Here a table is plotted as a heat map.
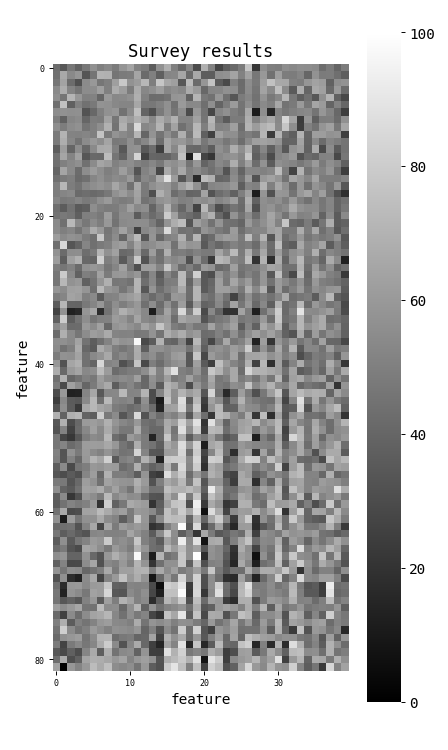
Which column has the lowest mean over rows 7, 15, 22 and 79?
23
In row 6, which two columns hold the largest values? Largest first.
11, 26
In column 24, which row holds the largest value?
25
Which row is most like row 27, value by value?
22
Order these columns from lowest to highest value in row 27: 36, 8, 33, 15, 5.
36, 8, 5, 33, 15
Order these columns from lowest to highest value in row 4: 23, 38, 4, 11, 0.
38, 23, 4, 0, 11
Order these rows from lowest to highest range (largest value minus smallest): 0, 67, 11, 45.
11, 0, 67, 45
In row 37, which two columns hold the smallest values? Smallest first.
27, 29
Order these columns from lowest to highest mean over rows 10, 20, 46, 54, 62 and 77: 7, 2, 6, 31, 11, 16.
31, 2, 11, 6, 16, 7
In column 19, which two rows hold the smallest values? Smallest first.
15, 63
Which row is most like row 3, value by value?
16
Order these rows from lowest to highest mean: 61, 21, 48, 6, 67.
6, 67, 21, 61, 48
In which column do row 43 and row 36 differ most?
1
